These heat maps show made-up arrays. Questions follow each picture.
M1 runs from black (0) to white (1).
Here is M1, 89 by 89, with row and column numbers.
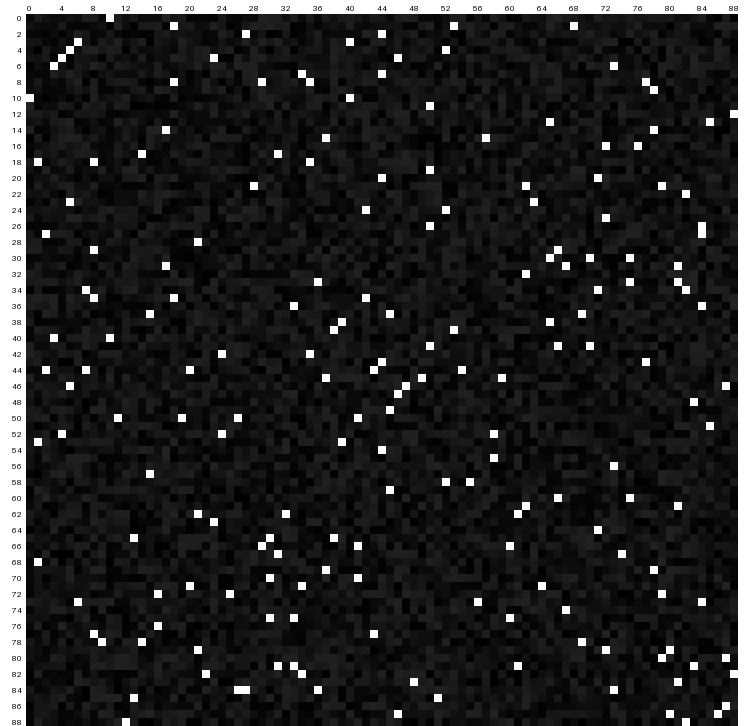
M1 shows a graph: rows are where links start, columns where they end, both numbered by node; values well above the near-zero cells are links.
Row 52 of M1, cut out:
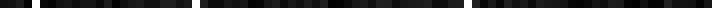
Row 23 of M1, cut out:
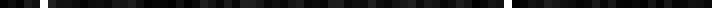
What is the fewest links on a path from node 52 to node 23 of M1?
3
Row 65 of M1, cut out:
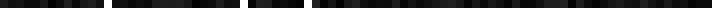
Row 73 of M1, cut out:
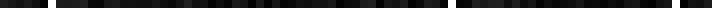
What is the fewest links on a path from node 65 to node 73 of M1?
6
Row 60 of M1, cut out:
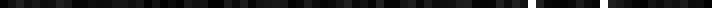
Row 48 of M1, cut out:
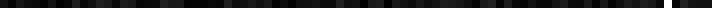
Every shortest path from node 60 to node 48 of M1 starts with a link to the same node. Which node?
node 75
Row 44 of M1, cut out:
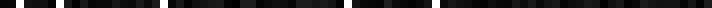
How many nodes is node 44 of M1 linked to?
5
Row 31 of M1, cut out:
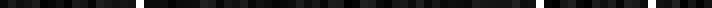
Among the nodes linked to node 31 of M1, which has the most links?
node 81
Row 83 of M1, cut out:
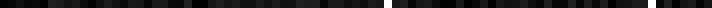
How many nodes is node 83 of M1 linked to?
2
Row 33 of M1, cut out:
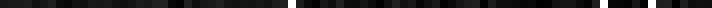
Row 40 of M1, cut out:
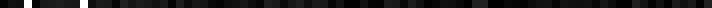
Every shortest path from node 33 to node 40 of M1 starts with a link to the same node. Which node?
node 36
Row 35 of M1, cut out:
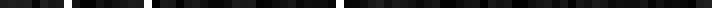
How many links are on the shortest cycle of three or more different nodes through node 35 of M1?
3
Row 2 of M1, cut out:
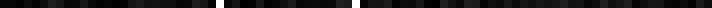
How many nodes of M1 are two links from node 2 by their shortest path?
5
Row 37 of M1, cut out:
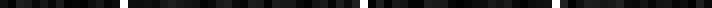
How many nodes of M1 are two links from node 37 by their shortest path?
4
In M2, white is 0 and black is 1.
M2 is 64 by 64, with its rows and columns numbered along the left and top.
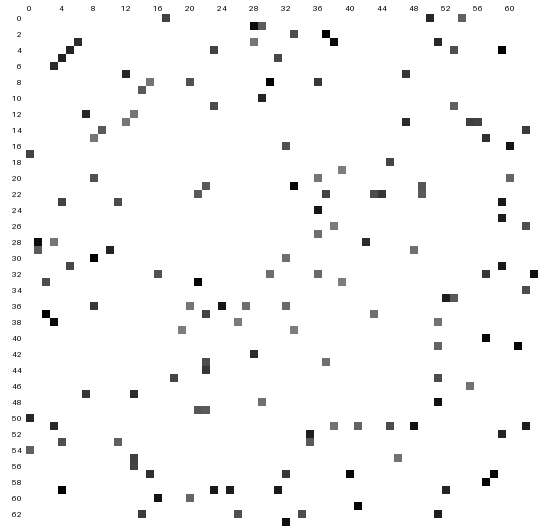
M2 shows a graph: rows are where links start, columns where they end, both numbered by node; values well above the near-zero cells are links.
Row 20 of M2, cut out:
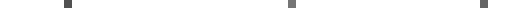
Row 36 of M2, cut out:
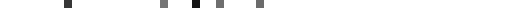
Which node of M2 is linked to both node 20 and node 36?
node 8
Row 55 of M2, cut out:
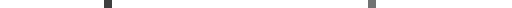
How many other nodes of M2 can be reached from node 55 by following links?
6
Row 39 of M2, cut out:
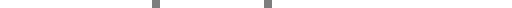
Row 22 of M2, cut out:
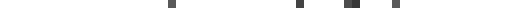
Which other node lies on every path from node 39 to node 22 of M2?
node 33
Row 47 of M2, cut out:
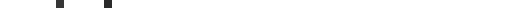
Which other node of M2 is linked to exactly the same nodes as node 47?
node 12
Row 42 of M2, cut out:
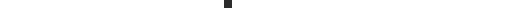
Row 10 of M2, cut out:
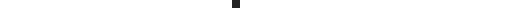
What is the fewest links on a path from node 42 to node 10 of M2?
4
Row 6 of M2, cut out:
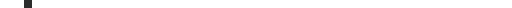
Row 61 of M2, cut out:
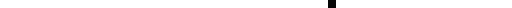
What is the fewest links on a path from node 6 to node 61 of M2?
4
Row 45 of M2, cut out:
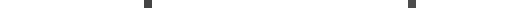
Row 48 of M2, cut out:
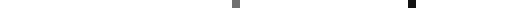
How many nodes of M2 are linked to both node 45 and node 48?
1
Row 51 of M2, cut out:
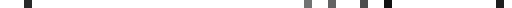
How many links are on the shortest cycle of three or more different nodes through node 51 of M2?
3
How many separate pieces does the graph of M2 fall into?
6
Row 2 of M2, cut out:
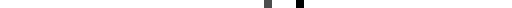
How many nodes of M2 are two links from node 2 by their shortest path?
4
